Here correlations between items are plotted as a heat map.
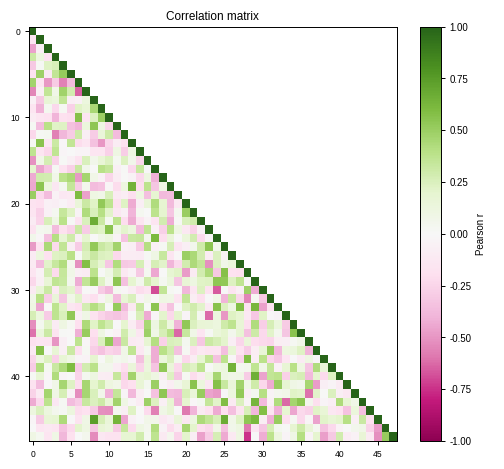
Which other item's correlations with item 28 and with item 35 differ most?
47
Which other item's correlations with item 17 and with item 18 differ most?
42
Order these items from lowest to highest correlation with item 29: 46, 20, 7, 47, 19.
19, 46, 47, 20, 7
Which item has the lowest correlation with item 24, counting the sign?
30
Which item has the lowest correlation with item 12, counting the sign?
3
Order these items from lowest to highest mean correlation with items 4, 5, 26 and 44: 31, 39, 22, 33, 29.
31, 29, 22, 33, 39
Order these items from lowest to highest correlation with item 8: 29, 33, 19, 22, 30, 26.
33, 30, 19, 26, 29, 22
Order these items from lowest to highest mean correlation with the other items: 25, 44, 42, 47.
44, 47, 42, 25
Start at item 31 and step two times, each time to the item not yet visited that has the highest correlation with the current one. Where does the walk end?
1
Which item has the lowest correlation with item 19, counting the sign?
35
